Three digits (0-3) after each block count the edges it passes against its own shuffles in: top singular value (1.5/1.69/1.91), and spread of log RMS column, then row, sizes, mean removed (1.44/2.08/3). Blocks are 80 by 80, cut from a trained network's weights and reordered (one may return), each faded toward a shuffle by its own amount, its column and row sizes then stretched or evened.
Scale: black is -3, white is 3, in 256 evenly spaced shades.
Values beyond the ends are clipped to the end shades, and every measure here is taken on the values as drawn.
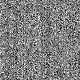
0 0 1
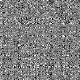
0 1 3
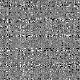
0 2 3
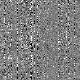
0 3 1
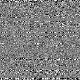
3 1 3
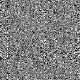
0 2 2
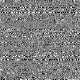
2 0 3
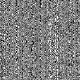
1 3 0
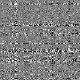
3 2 3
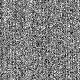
1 0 0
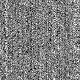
1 1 0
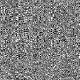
2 2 1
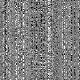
3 3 0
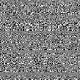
2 0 3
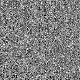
0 1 0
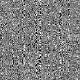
3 3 1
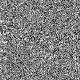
0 0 1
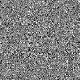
1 1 1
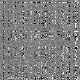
1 3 3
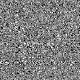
0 0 2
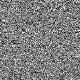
1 0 2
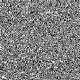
2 0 1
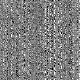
1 3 0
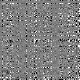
2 3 3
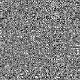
3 1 2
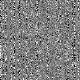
0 3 0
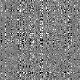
3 3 2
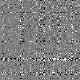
2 3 3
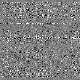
0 2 3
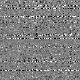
1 1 3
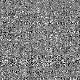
0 0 2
